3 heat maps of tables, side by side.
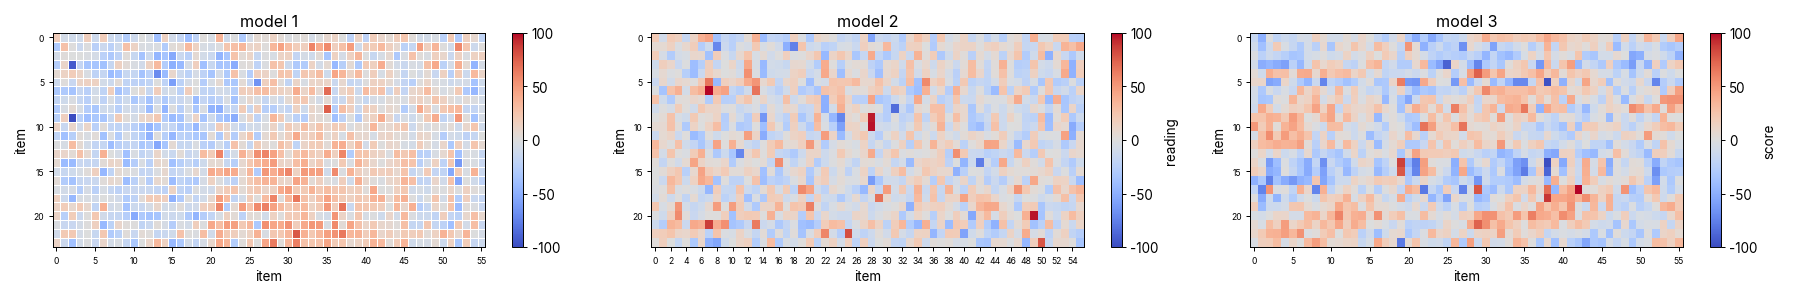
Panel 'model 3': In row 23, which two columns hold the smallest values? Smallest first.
19, 43
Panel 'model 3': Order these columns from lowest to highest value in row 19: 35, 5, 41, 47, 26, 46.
47, 26, 35, 5, 46, 41
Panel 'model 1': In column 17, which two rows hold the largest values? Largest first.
1, 6
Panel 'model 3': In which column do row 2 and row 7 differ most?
55
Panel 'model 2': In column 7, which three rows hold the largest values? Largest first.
6, 21, 5
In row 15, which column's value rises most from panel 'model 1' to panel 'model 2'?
6
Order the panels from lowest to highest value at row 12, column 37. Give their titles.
model 2, model 3, model 1
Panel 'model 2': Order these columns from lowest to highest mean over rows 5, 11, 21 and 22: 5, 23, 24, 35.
24, 5, 23, 35
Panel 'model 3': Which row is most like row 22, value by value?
12
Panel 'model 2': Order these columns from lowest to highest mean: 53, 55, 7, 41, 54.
54, 41, 55, 53, 7
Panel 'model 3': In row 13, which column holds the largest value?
21
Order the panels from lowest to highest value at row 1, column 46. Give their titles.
model 1, model 2, model 3
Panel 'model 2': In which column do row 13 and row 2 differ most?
11
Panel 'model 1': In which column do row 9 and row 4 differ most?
2
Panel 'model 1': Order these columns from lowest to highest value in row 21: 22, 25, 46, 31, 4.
46, 4, 31, 25, 22
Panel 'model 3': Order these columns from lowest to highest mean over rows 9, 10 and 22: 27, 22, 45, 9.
45, 9, 22, 27
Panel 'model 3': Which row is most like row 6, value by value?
0
